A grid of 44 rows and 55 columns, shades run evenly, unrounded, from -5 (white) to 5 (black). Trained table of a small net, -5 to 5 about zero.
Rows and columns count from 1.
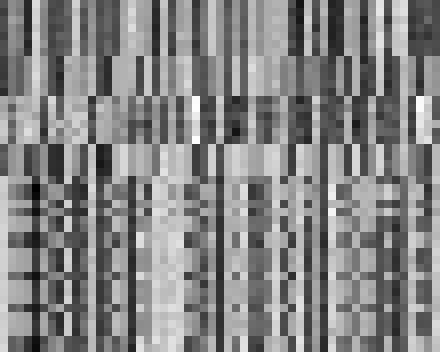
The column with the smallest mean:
35
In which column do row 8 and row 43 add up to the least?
23
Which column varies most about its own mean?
5
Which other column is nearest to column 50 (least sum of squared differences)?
39
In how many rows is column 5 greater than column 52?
26
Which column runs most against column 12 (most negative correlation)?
13
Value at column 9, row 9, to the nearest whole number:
-1
